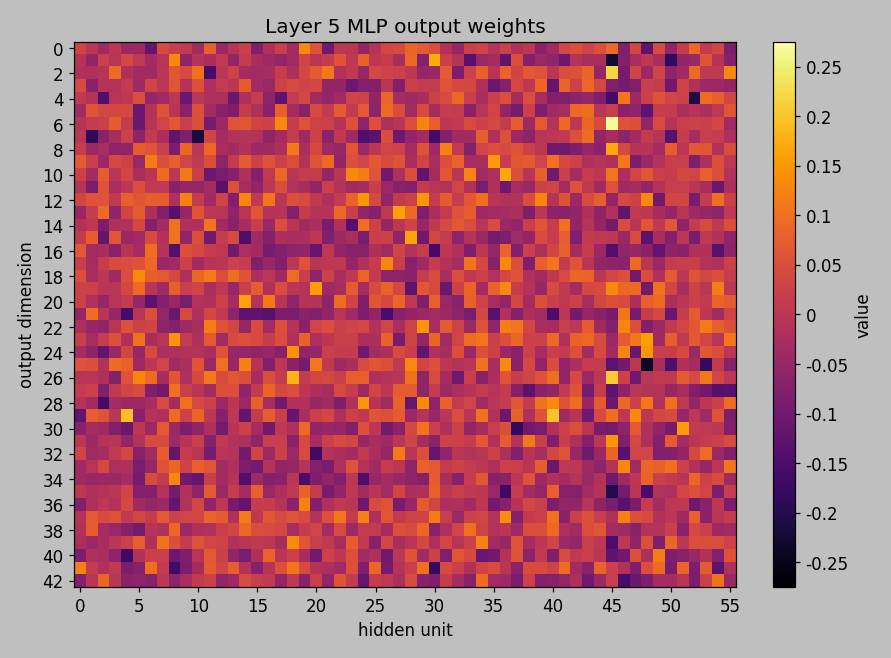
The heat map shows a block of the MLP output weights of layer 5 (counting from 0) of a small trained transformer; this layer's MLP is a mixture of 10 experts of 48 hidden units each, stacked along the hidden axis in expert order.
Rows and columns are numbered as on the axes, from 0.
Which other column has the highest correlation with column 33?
39
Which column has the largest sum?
34
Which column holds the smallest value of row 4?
52
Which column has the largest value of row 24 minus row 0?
48
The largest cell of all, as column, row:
45, 6
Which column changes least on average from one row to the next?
12
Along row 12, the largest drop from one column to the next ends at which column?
49
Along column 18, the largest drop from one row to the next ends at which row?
25
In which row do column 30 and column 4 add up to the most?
1
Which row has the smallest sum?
21
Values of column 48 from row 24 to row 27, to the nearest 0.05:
0.15 -0.25 0 0
